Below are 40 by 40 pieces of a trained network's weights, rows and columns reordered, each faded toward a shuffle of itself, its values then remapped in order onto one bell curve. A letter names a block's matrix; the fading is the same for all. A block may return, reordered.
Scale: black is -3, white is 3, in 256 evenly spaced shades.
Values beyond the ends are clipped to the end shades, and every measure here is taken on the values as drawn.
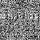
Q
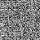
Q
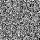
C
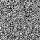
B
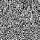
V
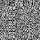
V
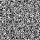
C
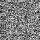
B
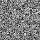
C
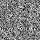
C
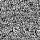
C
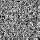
B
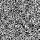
B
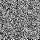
C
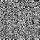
Q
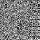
V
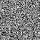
C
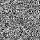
C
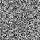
B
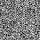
B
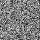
B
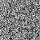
C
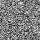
B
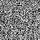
C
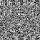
Q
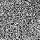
B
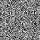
V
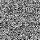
C
